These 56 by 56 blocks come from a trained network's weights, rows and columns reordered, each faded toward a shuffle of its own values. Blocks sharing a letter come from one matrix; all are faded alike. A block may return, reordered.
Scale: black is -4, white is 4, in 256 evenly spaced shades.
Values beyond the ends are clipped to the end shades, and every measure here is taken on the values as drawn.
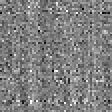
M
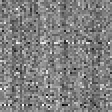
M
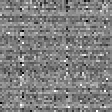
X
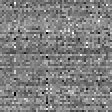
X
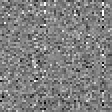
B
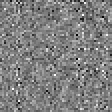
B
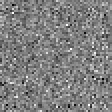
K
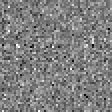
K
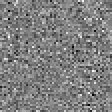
K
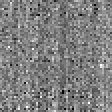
M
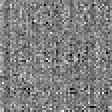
M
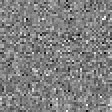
K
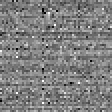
X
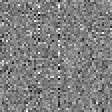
B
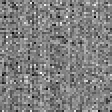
M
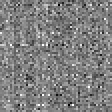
M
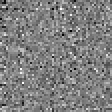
B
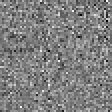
K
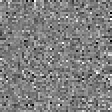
B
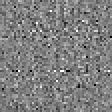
K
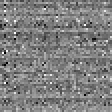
X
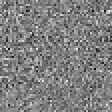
K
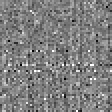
M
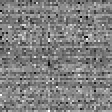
X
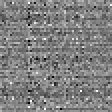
X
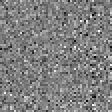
B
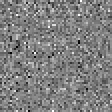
B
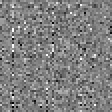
B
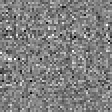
K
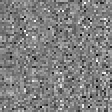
B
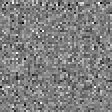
K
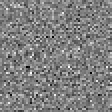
K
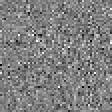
K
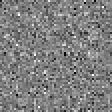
B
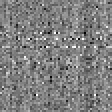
M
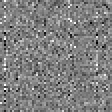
B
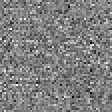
K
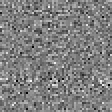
K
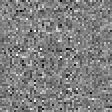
B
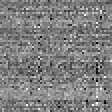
X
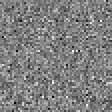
K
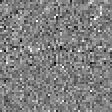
K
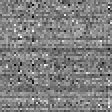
X
